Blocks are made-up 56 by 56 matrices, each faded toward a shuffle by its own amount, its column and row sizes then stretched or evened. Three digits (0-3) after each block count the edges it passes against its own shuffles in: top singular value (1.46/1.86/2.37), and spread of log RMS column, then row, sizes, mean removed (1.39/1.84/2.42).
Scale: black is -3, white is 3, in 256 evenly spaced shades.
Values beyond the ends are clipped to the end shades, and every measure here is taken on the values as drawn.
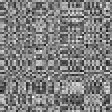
3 2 1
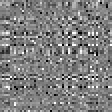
3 2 3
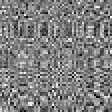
3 0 2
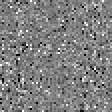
0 2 0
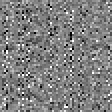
2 3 0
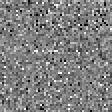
0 1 2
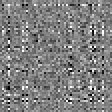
3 3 3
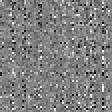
1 3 2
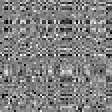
3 1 3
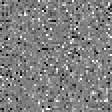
0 1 1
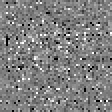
0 1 2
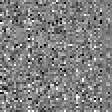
0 3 1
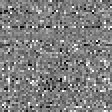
1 0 3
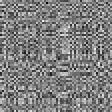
3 1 2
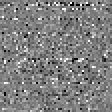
0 1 3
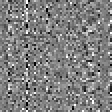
2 3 0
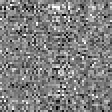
2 1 1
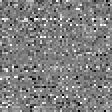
1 1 3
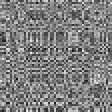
3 0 3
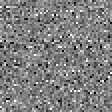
1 0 1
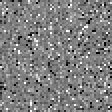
0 1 0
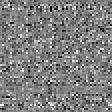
0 1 3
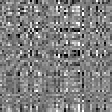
3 3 3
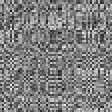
3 2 1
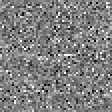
0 0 2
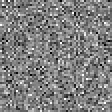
2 0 0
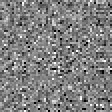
2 1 1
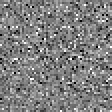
0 0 1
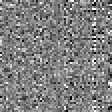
1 3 1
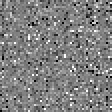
0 2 0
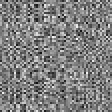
3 2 1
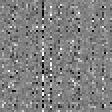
2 3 1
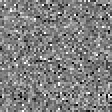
0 0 1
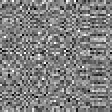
3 0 1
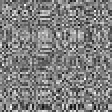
3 2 2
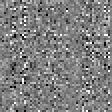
1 3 1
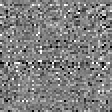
1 1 3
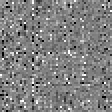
1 2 1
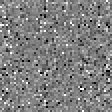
0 2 1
